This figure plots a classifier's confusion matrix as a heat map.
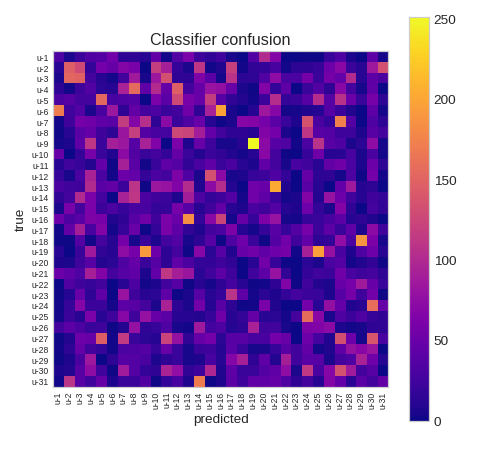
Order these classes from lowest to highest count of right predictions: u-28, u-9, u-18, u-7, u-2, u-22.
u-18, u-22, u-28, u-9, u-7, u-2
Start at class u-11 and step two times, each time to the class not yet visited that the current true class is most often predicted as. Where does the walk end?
u-27
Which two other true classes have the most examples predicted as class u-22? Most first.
u-29, u-30
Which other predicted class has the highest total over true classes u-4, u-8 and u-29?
u-12
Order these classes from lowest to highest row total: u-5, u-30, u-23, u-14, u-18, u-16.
u-23, u-18, u-14, u-16, u-30, u-5
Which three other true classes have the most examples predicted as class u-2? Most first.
u-3, u-31, u-15
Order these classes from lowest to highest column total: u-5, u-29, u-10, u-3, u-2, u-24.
u-29, u-2, u-10, u-5, u-3, u-24
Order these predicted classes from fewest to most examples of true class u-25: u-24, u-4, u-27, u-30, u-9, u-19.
u-30, u-27, u-19, u-4, u-9, u-24
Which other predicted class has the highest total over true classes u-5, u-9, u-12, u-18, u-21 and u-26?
u-19
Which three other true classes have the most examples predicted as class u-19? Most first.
u-9, u-26, u-7
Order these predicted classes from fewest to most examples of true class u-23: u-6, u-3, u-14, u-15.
u-6, u-15, u-14, u-3
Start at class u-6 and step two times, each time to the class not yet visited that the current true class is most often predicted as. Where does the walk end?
u-13
